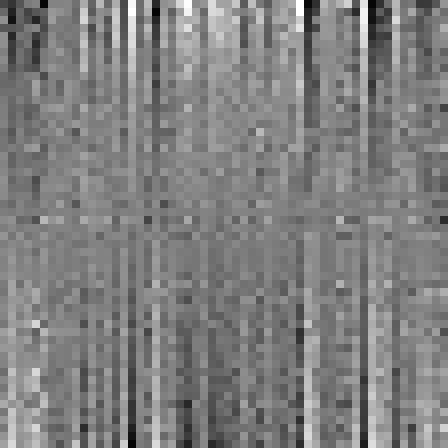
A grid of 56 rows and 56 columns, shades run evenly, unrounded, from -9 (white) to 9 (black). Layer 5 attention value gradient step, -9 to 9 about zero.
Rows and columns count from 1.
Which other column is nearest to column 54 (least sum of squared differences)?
45
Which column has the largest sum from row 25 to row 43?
38
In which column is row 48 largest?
46
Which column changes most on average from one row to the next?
5
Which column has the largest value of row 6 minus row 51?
39
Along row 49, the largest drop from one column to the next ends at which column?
47
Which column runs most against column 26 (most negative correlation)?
55
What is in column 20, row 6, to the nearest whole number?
4
